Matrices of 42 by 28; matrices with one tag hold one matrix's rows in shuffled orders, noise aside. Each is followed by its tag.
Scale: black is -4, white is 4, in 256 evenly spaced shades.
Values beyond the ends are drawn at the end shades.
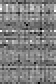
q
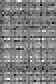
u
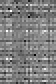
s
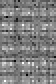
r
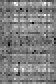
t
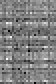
s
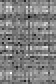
s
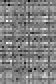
s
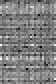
q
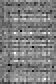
t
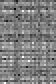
r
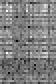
s
